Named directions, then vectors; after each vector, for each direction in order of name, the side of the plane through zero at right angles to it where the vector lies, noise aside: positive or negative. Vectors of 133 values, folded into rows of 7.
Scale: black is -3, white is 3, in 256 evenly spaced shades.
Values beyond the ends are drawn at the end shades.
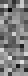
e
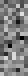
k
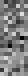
positive, positive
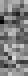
negative, positive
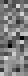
positive, positive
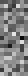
positive, positive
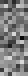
positive, positive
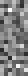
negative, positive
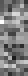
positive, negative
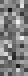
positive, negative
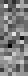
positive, positive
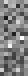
negative, negative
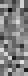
positive, negative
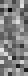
positive, negative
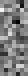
negative, positive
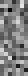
positive, negative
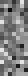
positive, negative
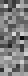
positive, positive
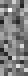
negative, positive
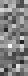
negative, negative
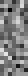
positive, negative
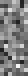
negative, positive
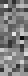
positive, positive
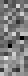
positive, positive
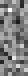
negative, positive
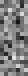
negative, positive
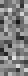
negative, positive
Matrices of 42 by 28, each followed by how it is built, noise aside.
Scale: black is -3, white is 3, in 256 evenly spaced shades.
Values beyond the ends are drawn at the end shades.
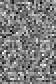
repeating columns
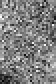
smooth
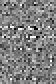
uneven rows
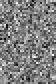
noise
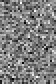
noise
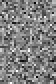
repeating columns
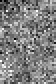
smooth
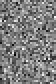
noise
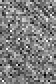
Toeplitz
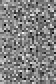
repeating rows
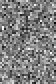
noise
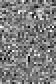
uneven rows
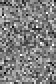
noise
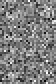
noise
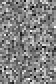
repeating rows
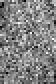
smooth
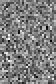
noise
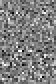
uneven rows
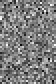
noise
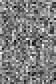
blocks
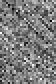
Toeplitz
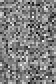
blocks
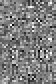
low rank
